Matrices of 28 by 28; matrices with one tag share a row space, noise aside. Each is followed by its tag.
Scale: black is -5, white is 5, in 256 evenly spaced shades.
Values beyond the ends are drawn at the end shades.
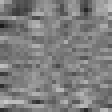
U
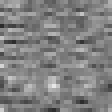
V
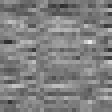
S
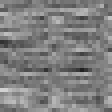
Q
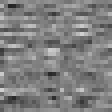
V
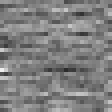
Q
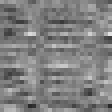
S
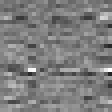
S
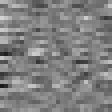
U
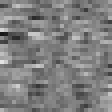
U
